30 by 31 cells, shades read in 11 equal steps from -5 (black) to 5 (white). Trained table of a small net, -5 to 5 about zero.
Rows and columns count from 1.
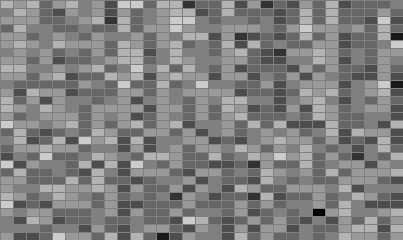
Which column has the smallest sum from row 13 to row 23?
27
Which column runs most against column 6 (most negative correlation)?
30
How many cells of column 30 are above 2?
2
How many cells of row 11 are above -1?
17
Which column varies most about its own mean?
31
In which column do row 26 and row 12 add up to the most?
1
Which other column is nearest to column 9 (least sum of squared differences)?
23
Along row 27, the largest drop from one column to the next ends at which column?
25
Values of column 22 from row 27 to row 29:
0 1 1
